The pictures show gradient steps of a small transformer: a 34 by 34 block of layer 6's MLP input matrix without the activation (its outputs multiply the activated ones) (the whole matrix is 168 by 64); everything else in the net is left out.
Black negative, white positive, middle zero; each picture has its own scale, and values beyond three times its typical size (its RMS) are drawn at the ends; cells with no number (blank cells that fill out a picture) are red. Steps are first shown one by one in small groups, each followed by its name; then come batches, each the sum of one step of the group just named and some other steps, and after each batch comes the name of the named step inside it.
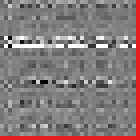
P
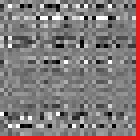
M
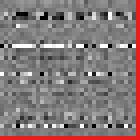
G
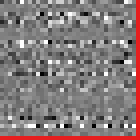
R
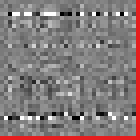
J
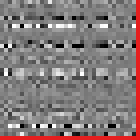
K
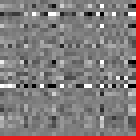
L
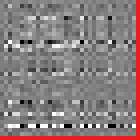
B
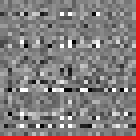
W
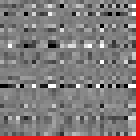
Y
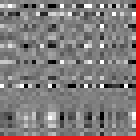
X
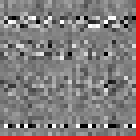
B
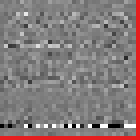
R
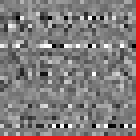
R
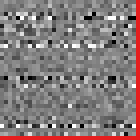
Y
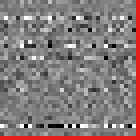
R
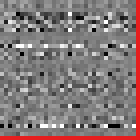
G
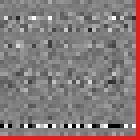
R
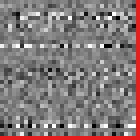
X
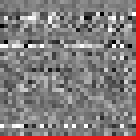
W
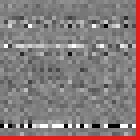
P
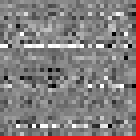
P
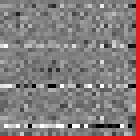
L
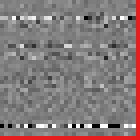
L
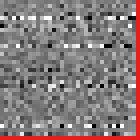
Y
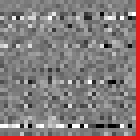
M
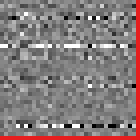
P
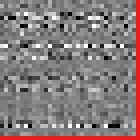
J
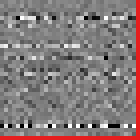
B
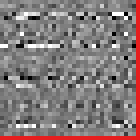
X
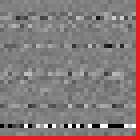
K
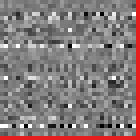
X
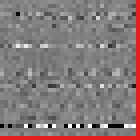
G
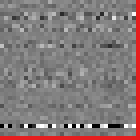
K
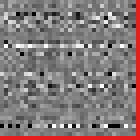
G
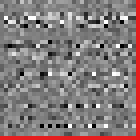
R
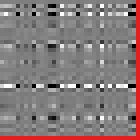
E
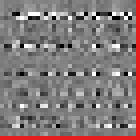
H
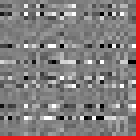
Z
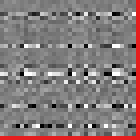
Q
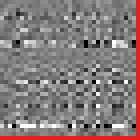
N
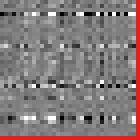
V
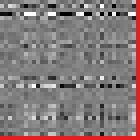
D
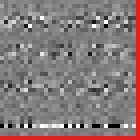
H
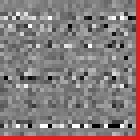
Q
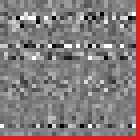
V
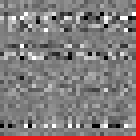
D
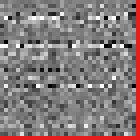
E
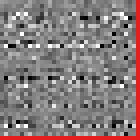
Z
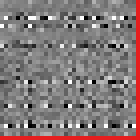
N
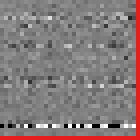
E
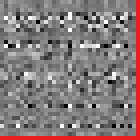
Q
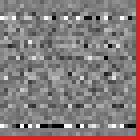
Q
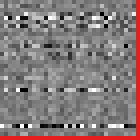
D
